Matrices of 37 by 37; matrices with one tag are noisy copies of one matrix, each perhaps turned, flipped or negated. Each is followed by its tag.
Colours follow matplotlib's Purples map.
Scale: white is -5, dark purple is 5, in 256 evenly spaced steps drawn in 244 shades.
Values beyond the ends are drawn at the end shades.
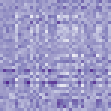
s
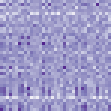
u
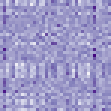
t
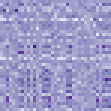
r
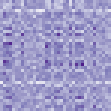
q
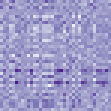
s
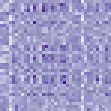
q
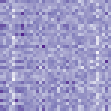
u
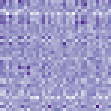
u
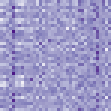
u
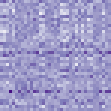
r
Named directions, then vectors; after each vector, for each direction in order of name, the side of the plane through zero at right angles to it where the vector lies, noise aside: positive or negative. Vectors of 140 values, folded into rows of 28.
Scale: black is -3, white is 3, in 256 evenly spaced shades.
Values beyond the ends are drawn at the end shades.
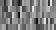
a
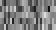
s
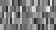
positive, negative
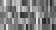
negative, negative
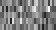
positive, negative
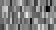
negative, positive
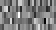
negative, positive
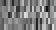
positive, positive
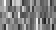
negative, negative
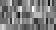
positive, negative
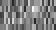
positive, negative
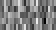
negative, negative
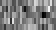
positive, negative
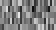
negative, positive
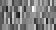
positive, negative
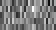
positive, negative
